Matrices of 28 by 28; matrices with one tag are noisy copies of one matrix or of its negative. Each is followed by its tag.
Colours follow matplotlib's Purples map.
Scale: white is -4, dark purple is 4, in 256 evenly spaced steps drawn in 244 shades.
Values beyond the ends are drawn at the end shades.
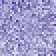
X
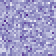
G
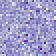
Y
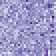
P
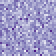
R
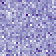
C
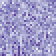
C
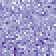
X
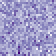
C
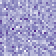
R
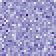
G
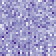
C
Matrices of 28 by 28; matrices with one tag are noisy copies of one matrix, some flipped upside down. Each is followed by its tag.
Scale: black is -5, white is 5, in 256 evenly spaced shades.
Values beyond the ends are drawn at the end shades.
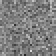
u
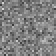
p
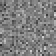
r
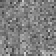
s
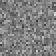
r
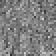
s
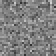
u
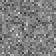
p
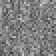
s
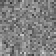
s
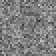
p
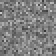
r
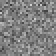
r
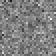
p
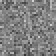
u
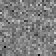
r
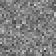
r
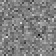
p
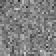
s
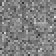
p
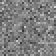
p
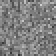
s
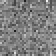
u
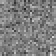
u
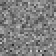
r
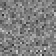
r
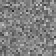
r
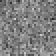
s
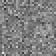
p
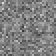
p
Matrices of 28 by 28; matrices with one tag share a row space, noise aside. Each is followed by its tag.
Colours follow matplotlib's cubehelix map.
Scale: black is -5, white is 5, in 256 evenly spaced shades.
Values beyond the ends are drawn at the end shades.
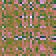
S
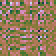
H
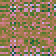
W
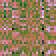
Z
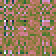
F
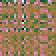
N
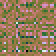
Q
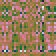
Z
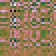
W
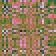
Z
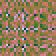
N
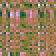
H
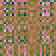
F
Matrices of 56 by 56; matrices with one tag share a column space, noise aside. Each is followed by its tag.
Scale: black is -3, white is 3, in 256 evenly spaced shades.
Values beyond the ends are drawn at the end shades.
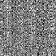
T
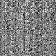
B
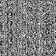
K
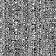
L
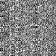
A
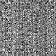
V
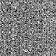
V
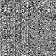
B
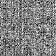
L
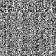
B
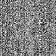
L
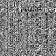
B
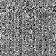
B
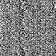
T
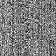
L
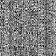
T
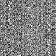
A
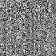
B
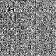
B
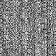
L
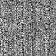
L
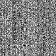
L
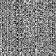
V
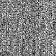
L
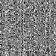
V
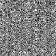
V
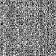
A
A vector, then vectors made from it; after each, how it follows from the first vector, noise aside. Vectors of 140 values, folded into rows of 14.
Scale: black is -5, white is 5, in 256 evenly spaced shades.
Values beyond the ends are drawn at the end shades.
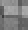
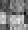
reversed, scaled up.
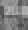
copied.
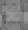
wrapped around, shrunk.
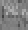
partly zeroed.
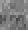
reversed, negated, partly zeroed.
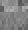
partly zeroed.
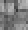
wrapped around.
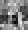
wrapped around, negated, scaled up.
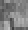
wrapped around.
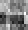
reversed, negated, scaled up.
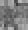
wrapped around.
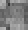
wrapped around.
